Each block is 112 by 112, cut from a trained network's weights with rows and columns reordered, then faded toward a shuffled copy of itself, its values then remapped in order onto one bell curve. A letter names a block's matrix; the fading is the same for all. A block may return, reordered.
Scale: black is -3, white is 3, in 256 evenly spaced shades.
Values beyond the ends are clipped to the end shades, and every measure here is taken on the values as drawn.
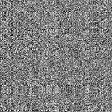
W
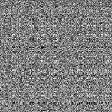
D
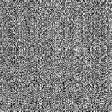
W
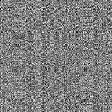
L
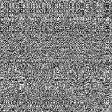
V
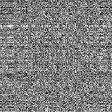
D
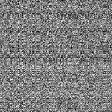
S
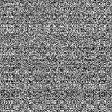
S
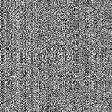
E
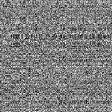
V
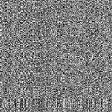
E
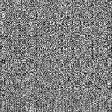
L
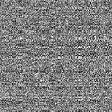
V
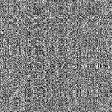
W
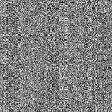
E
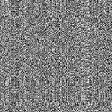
W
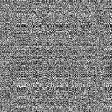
S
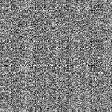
L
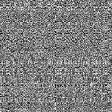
D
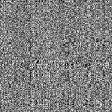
L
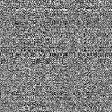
V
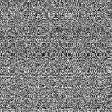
V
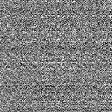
V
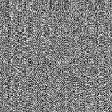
L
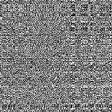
S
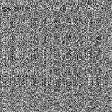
W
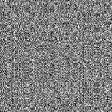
L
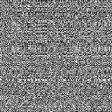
D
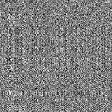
E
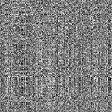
E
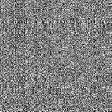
L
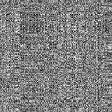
L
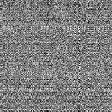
S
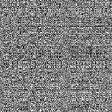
V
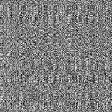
W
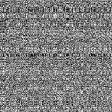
S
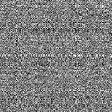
D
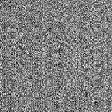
L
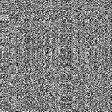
W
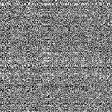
D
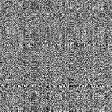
L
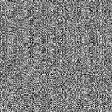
W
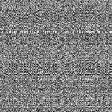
D
